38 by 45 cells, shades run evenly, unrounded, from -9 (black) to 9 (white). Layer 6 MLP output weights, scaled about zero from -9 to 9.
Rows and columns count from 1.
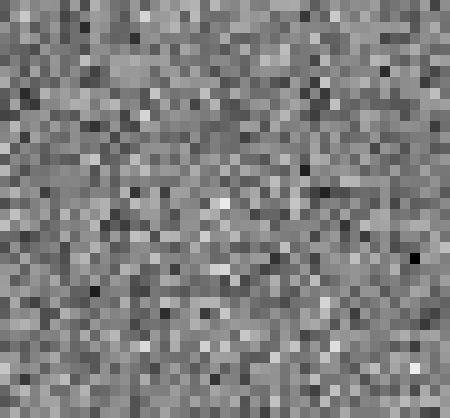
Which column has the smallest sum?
31
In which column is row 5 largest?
29
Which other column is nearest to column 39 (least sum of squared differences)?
19
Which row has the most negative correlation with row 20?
7
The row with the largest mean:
37
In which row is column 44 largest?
9
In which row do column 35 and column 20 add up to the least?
10
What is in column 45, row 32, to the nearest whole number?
2
